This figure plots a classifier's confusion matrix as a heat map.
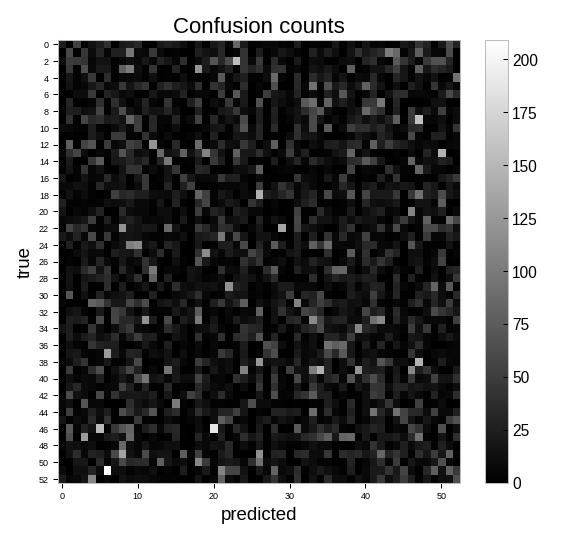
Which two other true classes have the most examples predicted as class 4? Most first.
52, 31
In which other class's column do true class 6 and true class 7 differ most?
42
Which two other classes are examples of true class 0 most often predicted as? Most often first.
23, 51
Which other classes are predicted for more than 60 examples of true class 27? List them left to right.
12, 28, 36, 37
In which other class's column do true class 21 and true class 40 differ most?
11
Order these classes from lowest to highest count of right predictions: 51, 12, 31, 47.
51, 47, 31, 12
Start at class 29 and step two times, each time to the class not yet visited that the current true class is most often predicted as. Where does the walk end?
8
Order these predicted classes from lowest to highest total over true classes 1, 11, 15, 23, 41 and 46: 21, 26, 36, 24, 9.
36, 24, 21, 26, 9
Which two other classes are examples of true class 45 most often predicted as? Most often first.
21, 52
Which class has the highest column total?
18
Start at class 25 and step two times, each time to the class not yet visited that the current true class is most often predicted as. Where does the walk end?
50
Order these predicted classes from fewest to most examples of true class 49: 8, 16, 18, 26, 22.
22, 18, 16, 26, 8
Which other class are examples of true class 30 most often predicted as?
1
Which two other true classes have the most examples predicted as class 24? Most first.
39, 31
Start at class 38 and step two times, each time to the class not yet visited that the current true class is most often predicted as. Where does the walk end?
3
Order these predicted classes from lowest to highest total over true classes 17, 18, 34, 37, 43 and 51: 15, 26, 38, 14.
14, 15, 38, 26
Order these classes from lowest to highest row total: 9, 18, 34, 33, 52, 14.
52, 34, 14, 9, 18, 33
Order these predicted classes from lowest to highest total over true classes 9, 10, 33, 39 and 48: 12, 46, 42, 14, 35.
12, 35, 14, 42, 46
